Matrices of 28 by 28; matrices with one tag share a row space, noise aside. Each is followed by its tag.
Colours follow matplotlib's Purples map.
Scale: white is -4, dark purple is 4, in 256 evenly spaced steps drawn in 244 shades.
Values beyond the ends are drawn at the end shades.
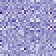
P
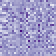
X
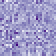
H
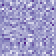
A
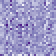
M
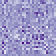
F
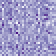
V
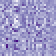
H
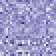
M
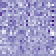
X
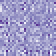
P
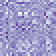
M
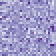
X
